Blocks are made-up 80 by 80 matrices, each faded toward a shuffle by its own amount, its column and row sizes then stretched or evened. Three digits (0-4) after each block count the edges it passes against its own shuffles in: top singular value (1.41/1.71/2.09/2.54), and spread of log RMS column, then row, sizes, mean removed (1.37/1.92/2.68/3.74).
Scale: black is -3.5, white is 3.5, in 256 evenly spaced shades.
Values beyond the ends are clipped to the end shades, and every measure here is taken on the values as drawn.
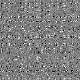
3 1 3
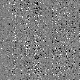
0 3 2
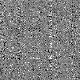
2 2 1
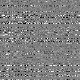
1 1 4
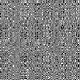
4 3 1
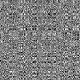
4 2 2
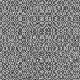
4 1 1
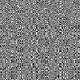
4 3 1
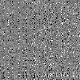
2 3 1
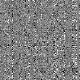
2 3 1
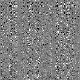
2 3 1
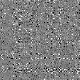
2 2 2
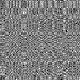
4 0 1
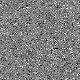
1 1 2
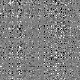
2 3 3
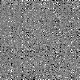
1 2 2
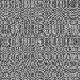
4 0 0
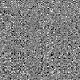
3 2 1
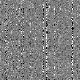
3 3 0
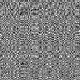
4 0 2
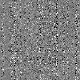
0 3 1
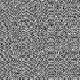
4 0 1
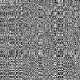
4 3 2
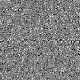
2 0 2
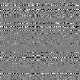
4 1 4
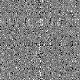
3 2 1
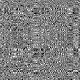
4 0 2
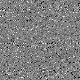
2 0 2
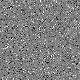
1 0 1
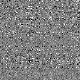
0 2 3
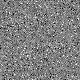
0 0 1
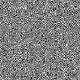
3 1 1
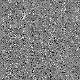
0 2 0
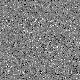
1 0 1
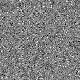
2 0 0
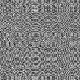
4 0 1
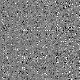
1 2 1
